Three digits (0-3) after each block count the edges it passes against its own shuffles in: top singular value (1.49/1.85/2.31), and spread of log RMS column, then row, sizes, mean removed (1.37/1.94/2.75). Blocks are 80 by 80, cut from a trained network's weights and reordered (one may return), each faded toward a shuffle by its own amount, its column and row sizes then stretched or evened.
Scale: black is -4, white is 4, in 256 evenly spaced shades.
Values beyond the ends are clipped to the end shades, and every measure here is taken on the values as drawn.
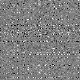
0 2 3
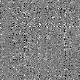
1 2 2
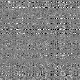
2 1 3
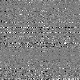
2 1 3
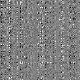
2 3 2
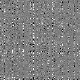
1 3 2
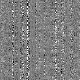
2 3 0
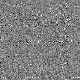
1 1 2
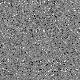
0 0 2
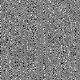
0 3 0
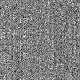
1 1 0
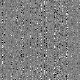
0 3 0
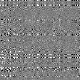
3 2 3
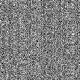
2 0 0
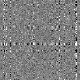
3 3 1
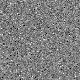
1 0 0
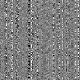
3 3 0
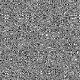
1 0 2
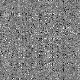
1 1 2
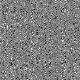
0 2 0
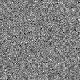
2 0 0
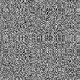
3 2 0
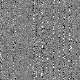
0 3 0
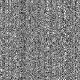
2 2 0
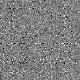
1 1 2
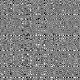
3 2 3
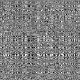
3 0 3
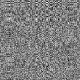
3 2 1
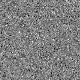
1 0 0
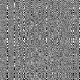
3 3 1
